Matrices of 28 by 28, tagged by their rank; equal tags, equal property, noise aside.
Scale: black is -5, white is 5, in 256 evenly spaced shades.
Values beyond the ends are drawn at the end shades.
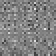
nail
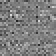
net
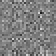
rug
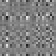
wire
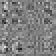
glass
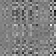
wire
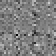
rug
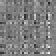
wire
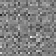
rug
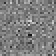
rug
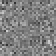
net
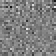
rug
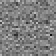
rug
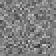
net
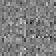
rug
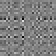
wire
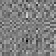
glass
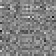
rug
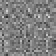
rug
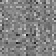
rug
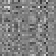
glass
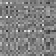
glass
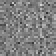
rug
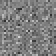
nail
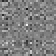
glass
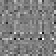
glass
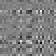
wire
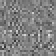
rug
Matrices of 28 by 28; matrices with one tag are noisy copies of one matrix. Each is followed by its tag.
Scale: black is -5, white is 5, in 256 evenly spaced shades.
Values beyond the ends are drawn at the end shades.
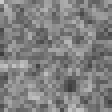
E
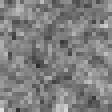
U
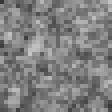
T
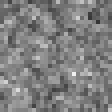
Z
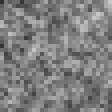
T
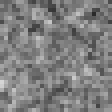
Z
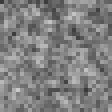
Z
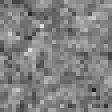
T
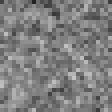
Z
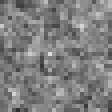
T
